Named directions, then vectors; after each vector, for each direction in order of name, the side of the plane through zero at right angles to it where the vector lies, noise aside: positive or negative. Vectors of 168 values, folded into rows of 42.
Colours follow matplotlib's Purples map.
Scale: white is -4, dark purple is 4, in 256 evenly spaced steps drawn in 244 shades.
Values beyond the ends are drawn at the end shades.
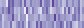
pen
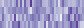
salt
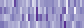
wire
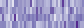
negative, positive, positive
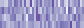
positive, positive, positive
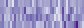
negative, positive, positive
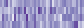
negative, positive, negative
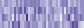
negative, positive, negative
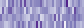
positive, positive, negative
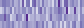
negative, negative, negative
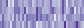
negative, positive, positive
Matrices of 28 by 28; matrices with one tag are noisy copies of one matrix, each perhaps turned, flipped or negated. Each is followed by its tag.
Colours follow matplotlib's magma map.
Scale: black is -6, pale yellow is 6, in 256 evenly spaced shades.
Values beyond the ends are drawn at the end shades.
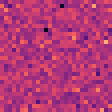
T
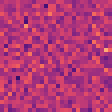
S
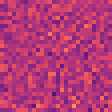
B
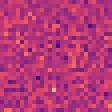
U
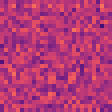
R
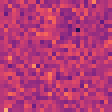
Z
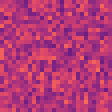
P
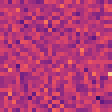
B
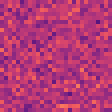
T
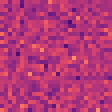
R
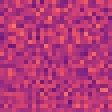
U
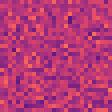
U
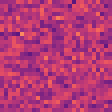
P
